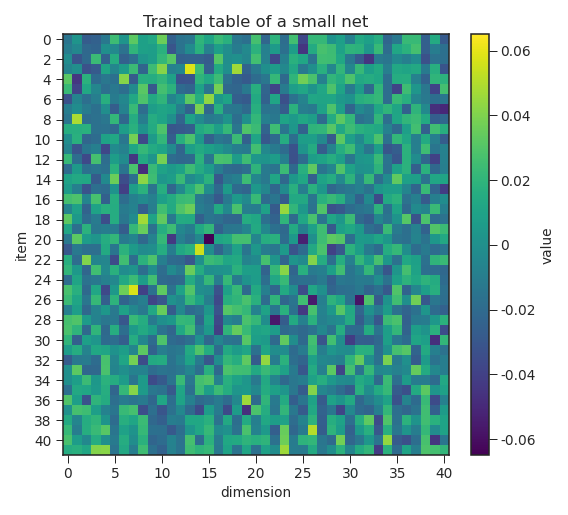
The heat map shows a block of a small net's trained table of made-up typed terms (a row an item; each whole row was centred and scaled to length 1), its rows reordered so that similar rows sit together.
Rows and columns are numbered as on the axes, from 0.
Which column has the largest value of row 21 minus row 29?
14
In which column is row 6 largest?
15
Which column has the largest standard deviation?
8
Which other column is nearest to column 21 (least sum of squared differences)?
34
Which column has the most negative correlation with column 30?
3
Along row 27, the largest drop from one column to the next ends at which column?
11
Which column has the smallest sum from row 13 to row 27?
16
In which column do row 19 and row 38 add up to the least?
33
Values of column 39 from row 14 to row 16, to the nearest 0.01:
0.01 -0.02 -0.01
